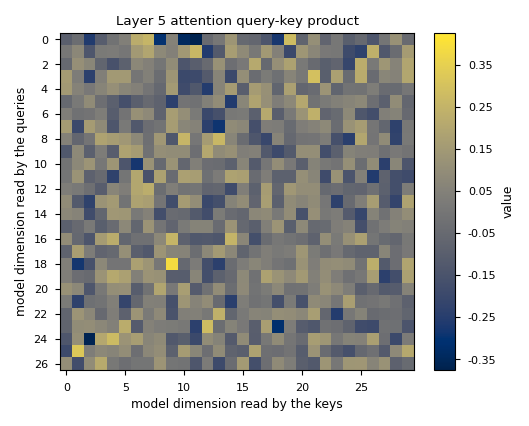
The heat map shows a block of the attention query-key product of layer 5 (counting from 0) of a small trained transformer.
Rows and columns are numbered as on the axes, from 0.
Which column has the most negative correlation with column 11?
19
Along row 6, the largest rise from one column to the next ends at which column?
17
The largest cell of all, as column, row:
9, 18
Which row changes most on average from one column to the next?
0
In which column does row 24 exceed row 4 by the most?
12
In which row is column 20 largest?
5
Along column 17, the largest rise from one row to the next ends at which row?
1
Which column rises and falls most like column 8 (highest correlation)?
10
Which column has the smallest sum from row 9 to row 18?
2
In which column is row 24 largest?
4
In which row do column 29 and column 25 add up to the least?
23
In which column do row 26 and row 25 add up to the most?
3
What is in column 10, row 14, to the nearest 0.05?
-0.05
